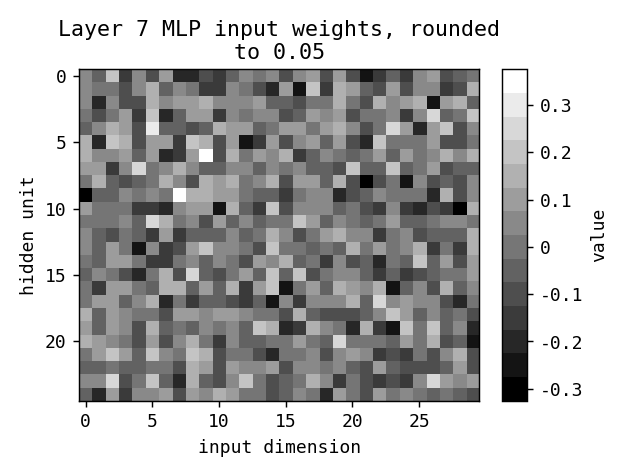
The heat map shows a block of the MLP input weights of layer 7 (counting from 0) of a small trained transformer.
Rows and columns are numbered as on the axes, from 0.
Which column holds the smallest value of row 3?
6
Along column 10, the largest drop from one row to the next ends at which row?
10
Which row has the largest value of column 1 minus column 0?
9
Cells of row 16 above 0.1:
7
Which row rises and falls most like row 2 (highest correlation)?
24
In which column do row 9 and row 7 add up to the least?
19
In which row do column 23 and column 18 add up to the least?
16
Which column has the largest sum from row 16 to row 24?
2
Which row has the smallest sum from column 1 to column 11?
0
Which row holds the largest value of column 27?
4
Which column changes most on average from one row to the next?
22
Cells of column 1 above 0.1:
1
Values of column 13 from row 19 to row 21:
0.2 -0.05 -0.1
